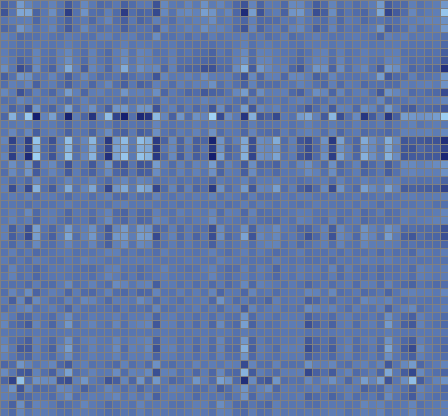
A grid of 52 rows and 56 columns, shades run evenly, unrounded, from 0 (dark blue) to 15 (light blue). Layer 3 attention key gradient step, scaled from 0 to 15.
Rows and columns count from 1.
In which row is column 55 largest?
15
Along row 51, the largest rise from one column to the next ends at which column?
3
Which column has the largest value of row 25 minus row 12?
56
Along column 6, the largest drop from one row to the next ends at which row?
49
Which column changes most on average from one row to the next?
31
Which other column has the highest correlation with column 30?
40
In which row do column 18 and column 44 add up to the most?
20
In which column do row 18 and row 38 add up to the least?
27
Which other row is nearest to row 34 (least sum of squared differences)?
35
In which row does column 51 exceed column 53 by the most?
48
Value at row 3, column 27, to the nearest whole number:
9
